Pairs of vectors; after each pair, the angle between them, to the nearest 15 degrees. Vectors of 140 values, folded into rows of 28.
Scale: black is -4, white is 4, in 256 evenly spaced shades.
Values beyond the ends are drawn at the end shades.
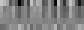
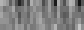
30 degrees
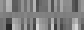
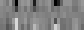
75 degrees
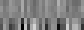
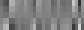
75 degrees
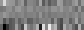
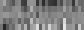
60 degrees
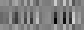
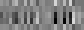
15 degrees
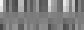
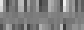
30 degrees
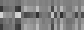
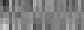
105 degrees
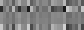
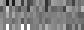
60 degrees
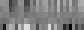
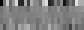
75 degrees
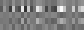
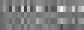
15 degrees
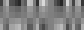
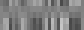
90 degrees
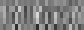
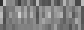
105 degrees
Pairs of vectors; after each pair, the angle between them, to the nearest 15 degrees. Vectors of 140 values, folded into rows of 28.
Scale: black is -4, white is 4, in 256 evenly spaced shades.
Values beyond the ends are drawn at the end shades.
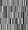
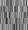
75 degrees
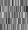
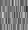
30 degrees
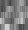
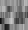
150 degrees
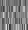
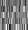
15 degrees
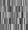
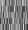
60 degrees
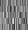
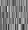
135 degrees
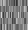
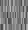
90 degrees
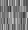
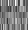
30 degrees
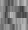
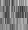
45 degrees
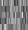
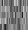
165 degrees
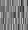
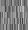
150 degrees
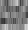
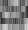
30 degrees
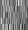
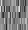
105 degrees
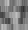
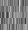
75 degrees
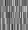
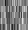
30 degrees
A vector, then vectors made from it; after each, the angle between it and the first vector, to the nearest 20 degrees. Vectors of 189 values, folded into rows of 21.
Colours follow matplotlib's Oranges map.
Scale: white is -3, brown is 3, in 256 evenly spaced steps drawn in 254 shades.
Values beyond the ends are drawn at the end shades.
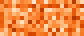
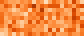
20 degrees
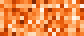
160 degrees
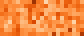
80 degrees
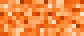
100 degrees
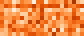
20 degrees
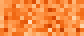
140 degrees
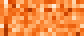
120 degrees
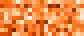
60 degrees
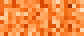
80 degrees
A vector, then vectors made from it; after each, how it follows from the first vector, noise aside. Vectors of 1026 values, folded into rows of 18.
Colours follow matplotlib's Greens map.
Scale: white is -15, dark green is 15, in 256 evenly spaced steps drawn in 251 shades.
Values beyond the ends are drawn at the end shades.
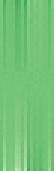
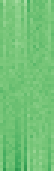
negated.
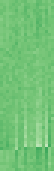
wrapped around.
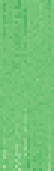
partly zeroed.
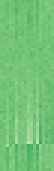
wrapped around.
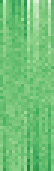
reversed, scaled up.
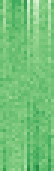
reversed, scaled up.
